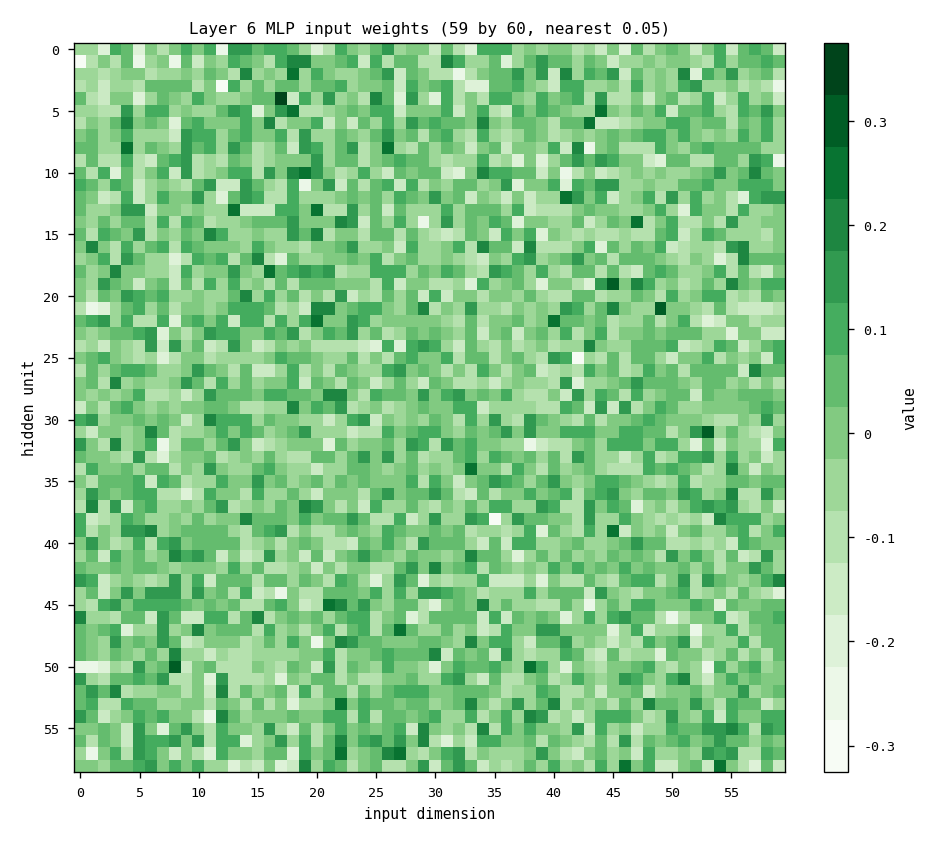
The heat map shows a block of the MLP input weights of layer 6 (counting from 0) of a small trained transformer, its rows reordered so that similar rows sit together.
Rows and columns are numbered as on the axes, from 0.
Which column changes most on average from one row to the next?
45
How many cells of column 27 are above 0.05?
13
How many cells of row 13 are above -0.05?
31
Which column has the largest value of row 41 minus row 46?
50
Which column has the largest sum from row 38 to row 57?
27
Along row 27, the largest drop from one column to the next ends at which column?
42
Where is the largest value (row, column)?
4, 17
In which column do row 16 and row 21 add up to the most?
49
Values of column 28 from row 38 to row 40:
-0.15 0 -0.1
